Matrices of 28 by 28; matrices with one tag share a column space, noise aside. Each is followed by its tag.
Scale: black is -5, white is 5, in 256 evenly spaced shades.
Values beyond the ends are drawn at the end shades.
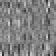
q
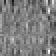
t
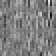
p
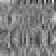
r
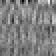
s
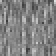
s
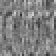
p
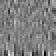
q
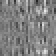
t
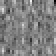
t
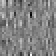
p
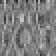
r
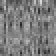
t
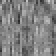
s
